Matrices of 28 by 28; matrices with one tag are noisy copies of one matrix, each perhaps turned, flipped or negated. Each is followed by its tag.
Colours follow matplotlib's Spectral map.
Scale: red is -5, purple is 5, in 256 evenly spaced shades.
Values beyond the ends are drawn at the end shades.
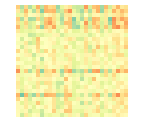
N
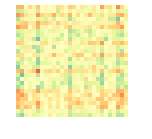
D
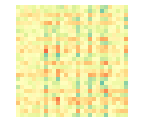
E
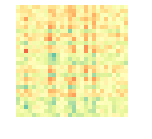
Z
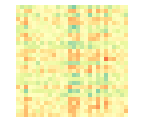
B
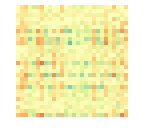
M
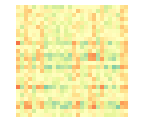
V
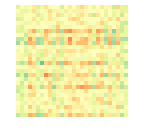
M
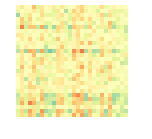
N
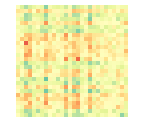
V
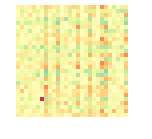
E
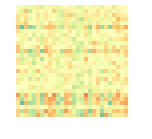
N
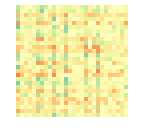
E
